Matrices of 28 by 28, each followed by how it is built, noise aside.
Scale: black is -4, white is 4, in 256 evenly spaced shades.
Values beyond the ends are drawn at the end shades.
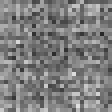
blocks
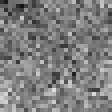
smooth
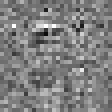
low rank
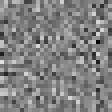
low rank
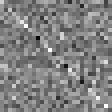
diagonal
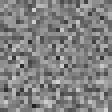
repeating columns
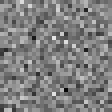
repeating rows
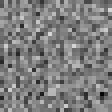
blocks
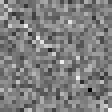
diagonal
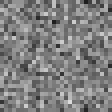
repeating rows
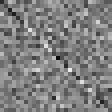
diagonal
